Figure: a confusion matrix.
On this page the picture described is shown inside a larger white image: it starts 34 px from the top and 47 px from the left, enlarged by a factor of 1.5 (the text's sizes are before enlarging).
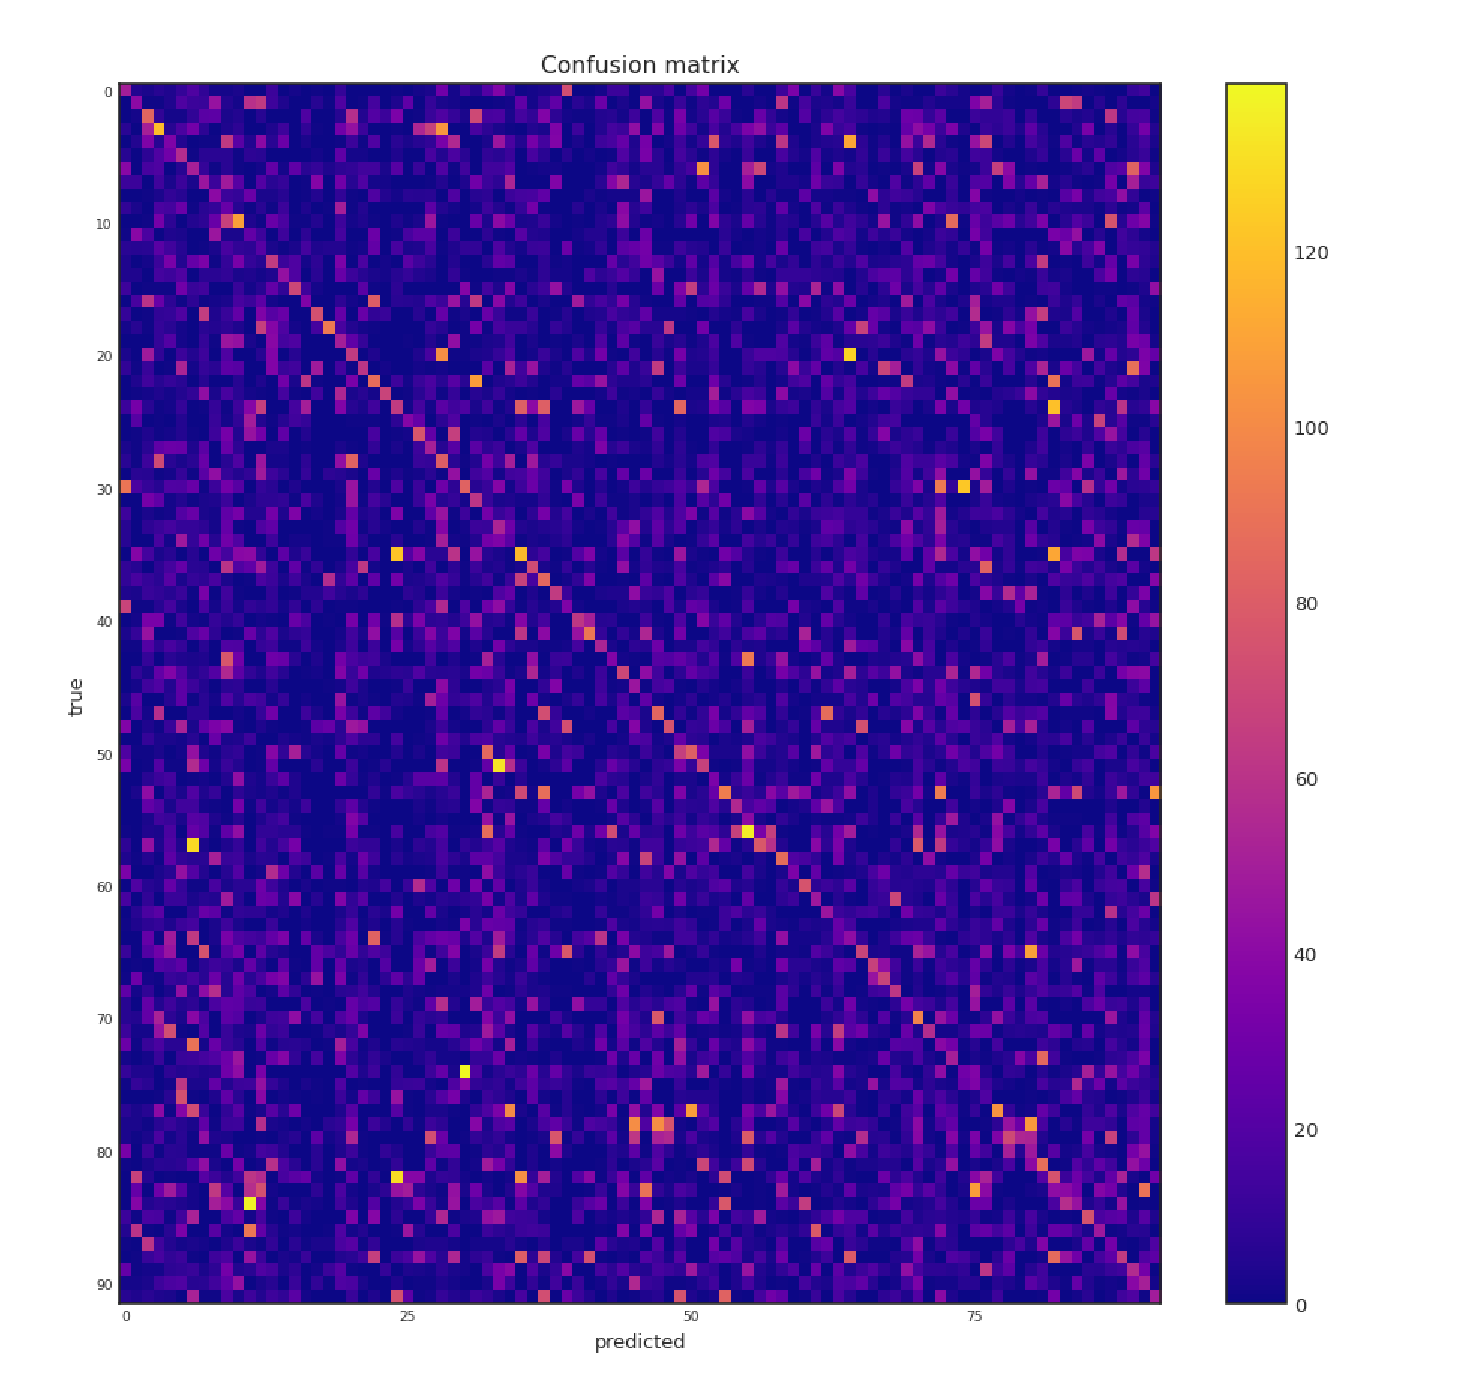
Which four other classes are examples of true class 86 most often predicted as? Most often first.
11, 61, 1, 25
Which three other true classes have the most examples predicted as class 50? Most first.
77, 15, 89
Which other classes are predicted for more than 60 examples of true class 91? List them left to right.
24, 37, 49, 53
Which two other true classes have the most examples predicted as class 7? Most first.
65, 17
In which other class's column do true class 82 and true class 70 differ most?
24
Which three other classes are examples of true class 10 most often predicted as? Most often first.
73, 87, 9
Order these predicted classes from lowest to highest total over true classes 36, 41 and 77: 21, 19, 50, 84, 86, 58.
19, 86, 58, 21, 84, 50
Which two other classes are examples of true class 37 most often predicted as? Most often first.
35, 18
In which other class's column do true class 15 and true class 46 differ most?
75
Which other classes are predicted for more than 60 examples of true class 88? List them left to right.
22, 35, 37, 41, 64, 82
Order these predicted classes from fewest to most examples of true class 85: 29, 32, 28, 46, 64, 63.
29, 46, 64, 63, 32, 28
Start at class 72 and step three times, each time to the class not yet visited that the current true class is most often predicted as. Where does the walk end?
33
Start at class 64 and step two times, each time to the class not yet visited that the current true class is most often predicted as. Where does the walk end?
31
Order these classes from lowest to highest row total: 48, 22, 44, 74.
22, 74, 48, 44
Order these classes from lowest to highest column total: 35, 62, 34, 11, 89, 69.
62, 11, 35, 69, 34, 89
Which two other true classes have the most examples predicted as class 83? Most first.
1, 84
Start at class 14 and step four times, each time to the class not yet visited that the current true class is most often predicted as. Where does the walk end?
2
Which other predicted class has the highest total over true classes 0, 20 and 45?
28
